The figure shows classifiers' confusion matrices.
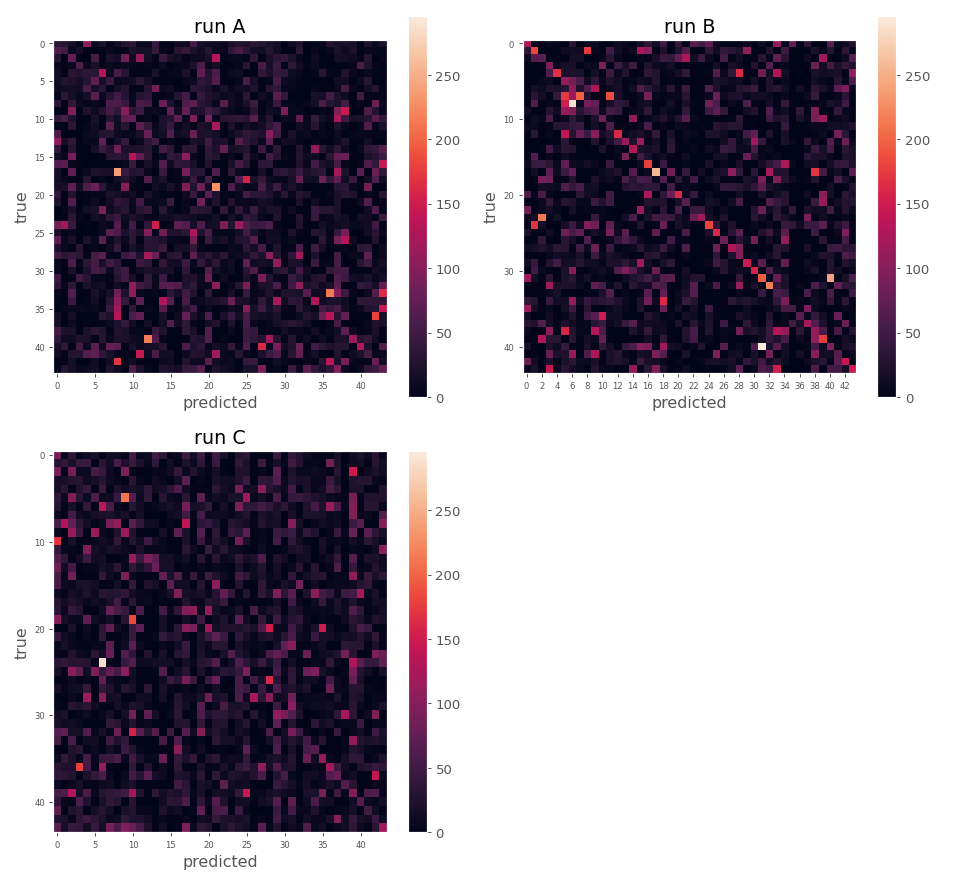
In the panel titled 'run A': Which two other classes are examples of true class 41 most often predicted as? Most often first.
11, 21
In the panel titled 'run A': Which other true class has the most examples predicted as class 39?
18
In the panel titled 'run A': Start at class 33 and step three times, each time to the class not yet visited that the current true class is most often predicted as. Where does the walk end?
8
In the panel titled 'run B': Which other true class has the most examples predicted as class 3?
43
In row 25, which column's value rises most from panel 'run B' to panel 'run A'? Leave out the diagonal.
18
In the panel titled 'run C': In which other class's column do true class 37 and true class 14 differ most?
42
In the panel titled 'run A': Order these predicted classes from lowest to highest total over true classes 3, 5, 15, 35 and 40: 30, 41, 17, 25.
30, 41, 17, 25
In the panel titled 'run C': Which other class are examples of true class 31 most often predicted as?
29
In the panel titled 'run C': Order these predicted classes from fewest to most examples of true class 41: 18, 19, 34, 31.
18, 34, 31, 19
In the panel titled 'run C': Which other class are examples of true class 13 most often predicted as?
0
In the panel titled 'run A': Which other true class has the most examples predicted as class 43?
33
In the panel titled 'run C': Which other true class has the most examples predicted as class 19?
32
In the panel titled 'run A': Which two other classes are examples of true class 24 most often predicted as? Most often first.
13, 1
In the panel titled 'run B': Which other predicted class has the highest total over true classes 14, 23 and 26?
2
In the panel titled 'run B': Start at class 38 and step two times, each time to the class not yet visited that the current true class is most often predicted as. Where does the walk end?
6
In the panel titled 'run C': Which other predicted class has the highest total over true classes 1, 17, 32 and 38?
10
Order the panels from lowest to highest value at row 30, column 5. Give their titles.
run C, run B, run A
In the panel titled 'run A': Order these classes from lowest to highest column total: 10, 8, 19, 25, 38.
19, 10, 38, 25, 8
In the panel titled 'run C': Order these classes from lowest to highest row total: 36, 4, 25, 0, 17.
17, 0, 4, 36, 25
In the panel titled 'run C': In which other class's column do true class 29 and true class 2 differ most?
39
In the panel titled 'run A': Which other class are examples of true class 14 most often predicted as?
34
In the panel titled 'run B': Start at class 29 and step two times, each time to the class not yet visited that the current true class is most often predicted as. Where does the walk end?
13
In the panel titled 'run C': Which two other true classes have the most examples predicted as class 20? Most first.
18, 28
